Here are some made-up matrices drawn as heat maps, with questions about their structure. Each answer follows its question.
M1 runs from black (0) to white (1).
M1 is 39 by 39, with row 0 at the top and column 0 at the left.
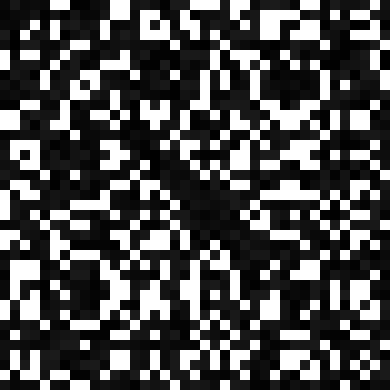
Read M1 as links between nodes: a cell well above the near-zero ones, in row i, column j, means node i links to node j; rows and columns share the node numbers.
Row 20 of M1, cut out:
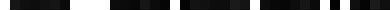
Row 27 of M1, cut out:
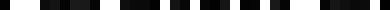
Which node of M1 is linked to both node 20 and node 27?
node 10
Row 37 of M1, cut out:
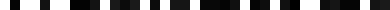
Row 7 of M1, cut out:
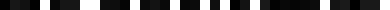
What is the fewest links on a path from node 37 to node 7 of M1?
3
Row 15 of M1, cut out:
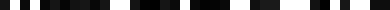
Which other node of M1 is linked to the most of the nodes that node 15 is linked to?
node 35
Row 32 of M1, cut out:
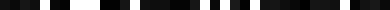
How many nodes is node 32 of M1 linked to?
9
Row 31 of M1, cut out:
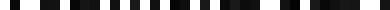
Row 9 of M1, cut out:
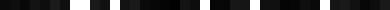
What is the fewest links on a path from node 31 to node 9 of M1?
3
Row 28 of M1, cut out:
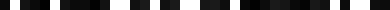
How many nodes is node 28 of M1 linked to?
11
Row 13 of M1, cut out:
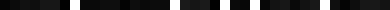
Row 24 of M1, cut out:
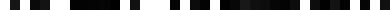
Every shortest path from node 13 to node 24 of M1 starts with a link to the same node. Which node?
node 25
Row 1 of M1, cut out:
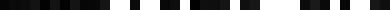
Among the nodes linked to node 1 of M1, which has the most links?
node 11
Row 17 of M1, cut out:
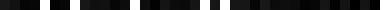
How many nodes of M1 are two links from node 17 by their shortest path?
8
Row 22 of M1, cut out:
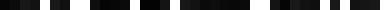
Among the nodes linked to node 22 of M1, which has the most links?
node 26
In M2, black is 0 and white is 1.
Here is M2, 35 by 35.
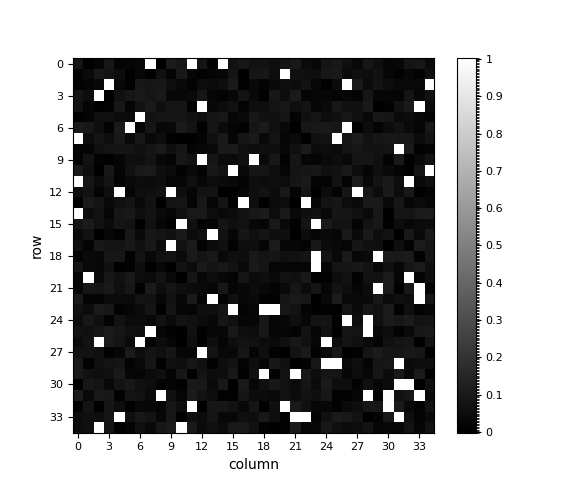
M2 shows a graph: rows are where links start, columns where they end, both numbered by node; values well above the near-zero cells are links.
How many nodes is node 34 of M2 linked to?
2
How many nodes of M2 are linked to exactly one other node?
9
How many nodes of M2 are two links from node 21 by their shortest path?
4
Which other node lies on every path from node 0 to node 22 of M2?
node 33
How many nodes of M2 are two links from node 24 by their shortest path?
4
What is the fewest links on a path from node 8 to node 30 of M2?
2
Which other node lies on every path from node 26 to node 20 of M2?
node 32
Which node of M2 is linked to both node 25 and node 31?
node 28
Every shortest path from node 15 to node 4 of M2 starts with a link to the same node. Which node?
node 23
